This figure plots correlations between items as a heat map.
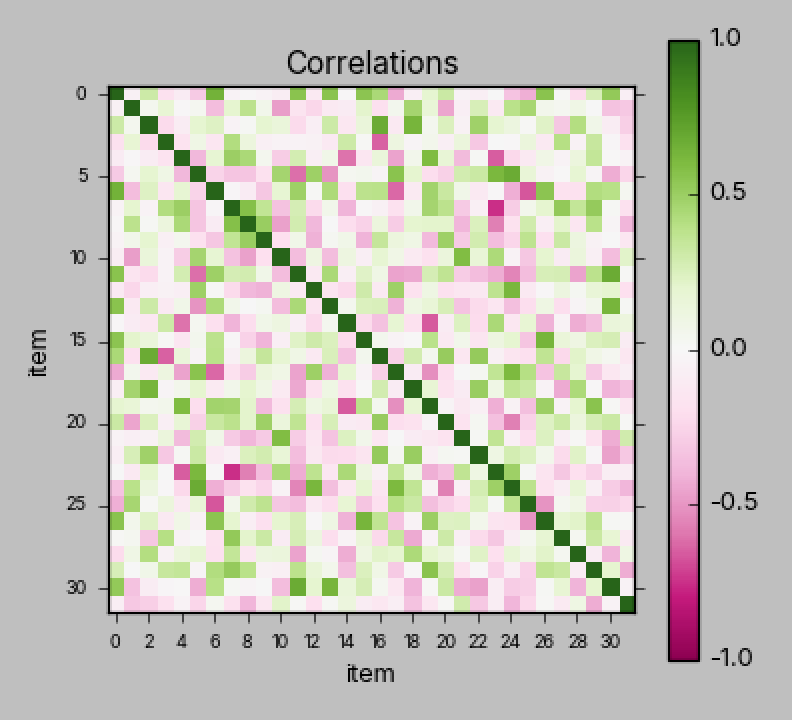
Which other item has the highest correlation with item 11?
30
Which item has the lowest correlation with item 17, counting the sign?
6
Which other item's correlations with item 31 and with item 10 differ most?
5
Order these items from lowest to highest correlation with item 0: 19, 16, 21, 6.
21, 19, 16, 6
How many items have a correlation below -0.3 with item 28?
3
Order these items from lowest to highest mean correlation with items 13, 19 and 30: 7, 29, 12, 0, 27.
27, 12, 7, 29, 0
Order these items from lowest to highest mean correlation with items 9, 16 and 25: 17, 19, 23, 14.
19, 23, 14, 17
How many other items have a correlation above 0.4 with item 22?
3
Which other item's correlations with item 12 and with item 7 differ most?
23
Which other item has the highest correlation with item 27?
7
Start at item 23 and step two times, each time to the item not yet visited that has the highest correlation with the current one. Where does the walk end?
24
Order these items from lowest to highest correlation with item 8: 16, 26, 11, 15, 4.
15, 26, 16, 11, 4
